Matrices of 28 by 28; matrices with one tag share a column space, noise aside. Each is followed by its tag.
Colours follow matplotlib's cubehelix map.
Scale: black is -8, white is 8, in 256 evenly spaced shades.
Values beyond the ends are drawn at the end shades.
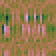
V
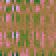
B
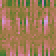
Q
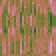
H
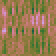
H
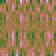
B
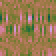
V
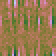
Q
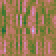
H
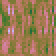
H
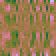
B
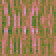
H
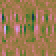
V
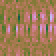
V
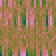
Q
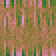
Q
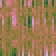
Q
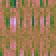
Q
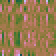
B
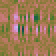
V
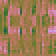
H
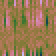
Q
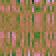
B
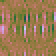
V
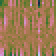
Q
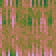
Q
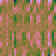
B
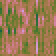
H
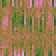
Q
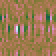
V
